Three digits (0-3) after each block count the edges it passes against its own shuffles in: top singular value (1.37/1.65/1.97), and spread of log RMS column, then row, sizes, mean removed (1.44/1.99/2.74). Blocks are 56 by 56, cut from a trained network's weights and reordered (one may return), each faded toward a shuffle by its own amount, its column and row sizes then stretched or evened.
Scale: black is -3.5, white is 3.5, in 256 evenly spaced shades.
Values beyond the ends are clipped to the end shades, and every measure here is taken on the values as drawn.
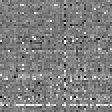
2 1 2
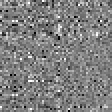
3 1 2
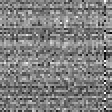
3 1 1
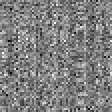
2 0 0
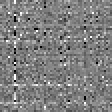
1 2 1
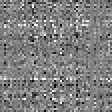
2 3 2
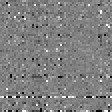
2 1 2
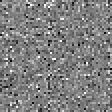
1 2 1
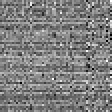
3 1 0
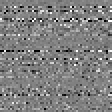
3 0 3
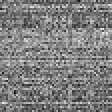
3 1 0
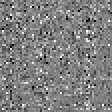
0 2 1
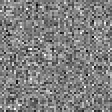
3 0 0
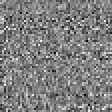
2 0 2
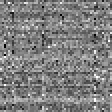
2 1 0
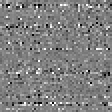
1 1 3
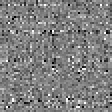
2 1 2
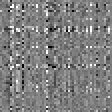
3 3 2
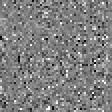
0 2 1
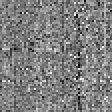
1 1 0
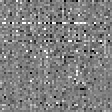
1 1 2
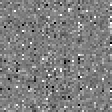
0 2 1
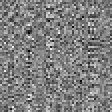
3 2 0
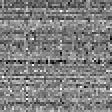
3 0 2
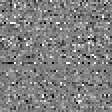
0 0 3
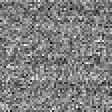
0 0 0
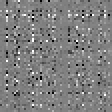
2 3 2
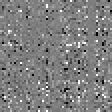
0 3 2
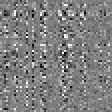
3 3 2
